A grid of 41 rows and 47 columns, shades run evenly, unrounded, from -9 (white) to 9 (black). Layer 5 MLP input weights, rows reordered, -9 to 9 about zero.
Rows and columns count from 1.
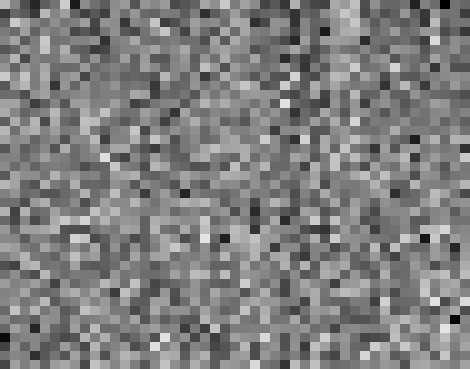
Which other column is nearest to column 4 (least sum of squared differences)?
19
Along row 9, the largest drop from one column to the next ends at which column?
30
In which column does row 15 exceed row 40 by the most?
37
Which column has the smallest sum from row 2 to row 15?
36
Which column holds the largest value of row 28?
46
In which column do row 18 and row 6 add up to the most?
32
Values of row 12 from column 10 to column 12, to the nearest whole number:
0 0 -2
